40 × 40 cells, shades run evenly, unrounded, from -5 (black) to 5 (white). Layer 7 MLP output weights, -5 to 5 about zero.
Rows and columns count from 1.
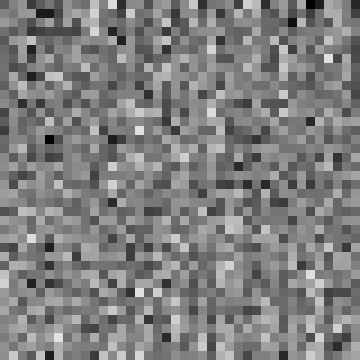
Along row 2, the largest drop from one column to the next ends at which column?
5
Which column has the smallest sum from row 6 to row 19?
4
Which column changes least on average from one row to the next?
12
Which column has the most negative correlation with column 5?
11
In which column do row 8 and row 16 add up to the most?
19
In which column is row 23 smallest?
13
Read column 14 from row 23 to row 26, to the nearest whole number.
2 -1 -1 1
